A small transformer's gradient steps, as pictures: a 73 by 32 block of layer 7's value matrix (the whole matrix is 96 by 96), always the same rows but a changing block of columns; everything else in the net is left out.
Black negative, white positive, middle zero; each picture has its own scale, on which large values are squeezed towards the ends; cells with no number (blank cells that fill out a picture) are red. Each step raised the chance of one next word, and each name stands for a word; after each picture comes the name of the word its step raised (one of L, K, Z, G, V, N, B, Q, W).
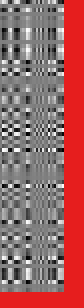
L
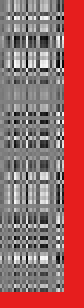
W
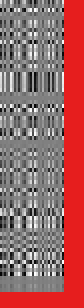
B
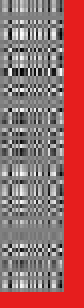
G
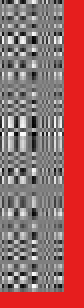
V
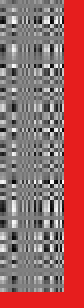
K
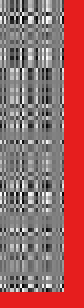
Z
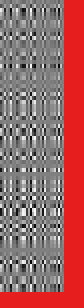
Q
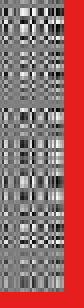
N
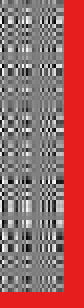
K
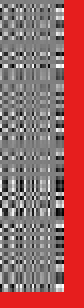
Q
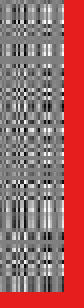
K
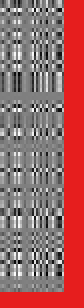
B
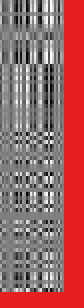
Z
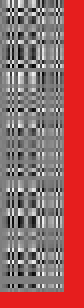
B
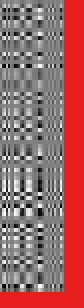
Q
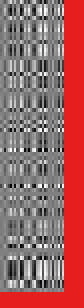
L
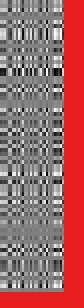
G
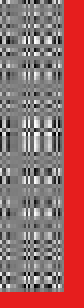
V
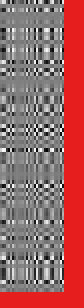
L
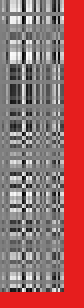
Z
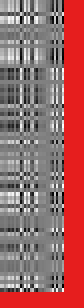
Z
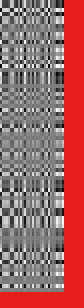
B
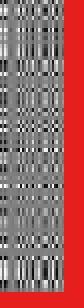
L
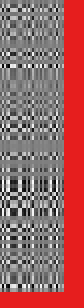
Q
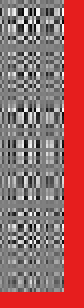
N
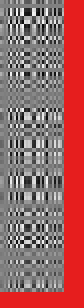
N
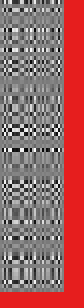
L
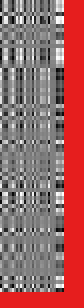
Z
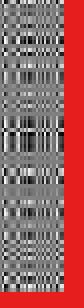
V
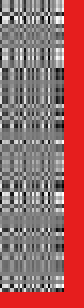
Z
